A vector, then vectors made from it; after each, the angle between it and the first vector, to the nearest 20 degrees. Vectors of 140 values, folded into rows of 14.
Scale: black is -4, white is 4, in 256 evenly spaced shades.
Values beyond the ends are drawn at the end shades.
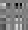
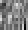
120 degrees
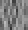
80 degrees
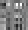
160 degrees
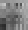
60 degrees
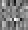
80 degrees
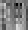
40 degrees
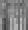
60 degrees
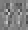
80 degrees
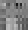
40 degrees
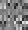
60 degrees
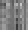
140 degrees
